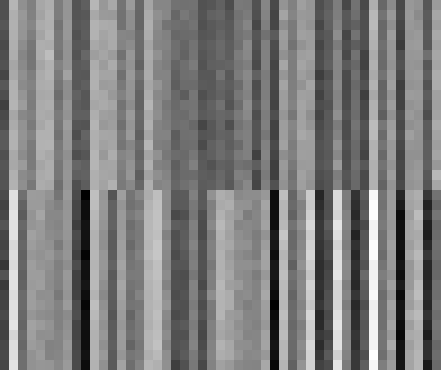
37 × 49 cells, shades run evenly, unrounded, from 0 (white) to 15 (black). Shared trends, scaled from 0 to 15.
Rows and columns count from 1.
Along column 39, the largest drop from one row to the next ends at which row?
20
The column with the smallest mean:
42
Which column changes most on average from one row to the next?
38
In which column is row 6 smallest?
6
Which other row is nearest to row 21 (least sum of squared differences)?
25
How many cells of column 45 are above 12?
18
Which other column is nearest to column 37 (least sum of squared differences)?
23
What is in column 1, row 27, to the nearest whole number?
12
